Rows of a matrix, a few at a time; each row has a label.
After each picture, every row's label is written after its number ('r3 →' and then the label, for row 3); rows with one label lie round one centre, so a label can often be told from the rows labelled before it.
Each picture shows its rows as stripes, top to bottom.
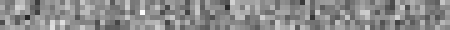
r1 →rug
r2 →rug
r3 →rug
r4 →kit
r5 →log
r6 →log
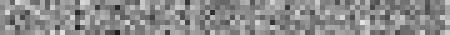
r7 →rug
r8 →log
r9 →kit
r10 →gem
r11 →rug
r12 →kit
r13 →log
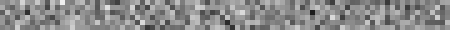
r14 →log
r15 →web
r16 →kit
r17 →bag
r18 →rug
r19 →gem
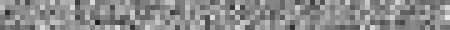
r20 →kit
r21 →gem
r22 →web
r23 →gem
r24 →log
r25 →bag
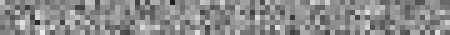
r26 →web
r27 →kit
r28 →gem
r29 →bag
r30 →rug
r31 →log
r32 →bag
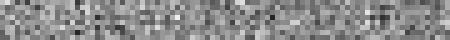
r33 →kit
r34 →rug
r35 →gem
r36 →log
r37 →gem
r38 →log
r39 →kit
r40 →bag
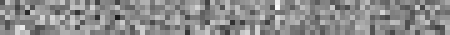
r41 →log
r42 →bag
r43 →kit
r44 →log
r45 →gem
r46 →rug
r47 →rug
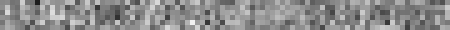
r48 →rug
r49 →log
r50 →log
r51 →log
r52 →bag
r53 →kit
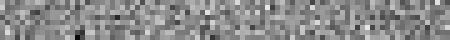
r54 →bag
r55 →web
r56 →rug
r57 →log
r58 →web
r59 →log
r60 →kit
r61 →kit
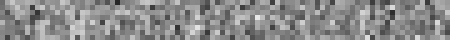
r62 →log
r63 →gem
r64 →rug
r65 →rug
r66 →bag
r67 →bag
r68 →bag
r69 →gem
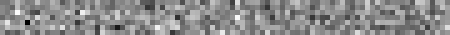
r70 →gem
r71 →gem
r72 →rug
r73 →bag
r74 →kit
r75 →log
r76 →web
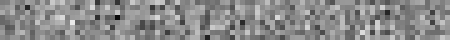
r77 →log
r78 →kit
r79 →bag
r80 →log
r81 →gem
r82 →gem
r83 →rug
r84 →gem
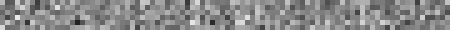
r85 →rug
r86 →rug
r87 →bag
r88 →rug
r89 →kit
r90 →web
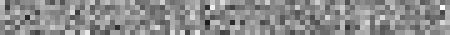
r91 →web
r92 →gem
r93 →rug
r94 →kit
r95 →gem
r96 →log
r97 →rug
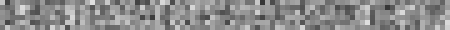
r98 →web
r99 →rug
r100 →rug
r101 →gem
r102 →rug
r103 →log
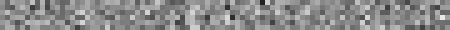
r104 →web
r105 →rug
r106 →bag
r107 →gem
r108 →bag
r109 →kit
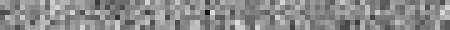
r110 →log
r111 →log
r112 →gem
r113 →log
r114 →bag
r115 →bag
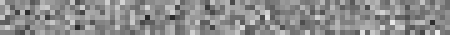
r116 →gem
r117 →bag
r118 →kit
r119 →web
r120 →gem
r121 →kit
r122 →bag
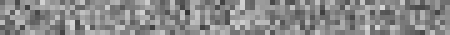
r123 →bag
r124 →kit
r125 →rug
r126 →rug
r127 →rug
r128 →gem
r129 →web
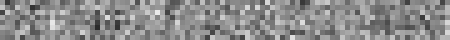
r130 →web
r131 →rug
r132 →log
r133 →web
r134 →log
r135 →log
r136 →rug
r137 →gem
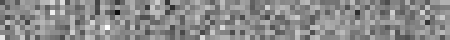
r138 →log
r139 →web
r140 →log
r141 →gem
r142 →kit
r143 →web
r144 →gem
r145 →web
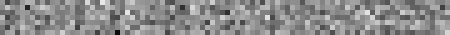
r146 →web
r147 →kit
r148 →rug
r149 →web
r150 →gem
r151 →rug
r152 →log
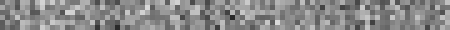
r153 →log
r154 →bag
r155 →rug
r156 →gem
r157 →log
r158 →log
